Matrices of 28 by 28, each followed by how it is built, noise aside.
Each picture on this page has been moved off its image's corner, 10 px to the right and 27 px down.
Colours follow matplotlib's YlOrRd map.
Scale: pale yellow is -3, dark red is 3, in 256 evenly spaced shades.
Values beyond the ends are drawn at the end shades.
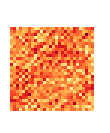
Hankel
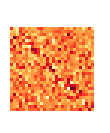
banded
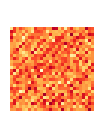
Hankel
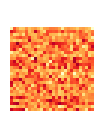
blocks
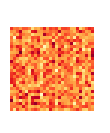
blocks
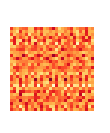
repeating columns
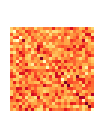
diagonal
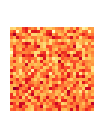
repeating columns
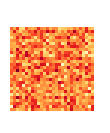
repeating columns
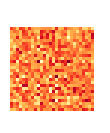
low rank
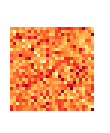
diagonal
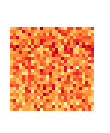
repeating columns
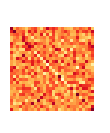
diagonal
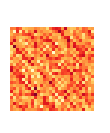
Toeplitz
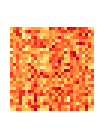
blocks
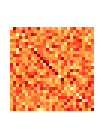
diagonal
